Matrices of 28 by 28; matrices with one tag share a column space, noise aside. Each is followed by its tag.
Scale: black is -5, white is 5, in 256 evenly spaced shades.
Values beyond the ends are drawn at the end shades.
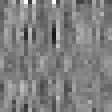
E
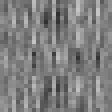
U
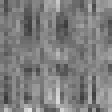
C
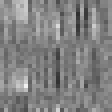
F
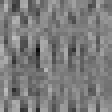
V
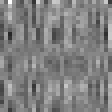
E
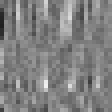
F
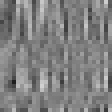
F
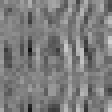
V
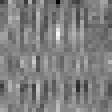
E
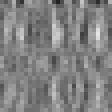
E
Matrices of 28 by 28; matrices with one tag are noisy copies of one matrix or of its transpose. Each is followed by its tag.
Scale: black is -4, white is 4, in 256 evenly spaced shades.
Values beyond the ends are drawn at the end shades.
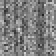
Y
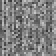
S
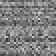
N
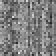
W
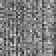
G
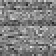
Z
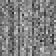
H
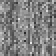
W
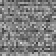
S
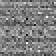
N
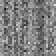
Y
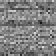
Z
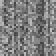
Y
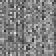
G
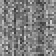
Y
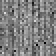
H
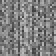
H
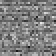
S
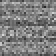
N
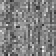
W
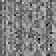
S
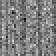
N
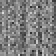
N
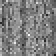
Z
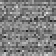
S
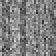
Z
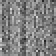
Z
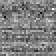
W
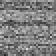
Z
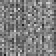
G
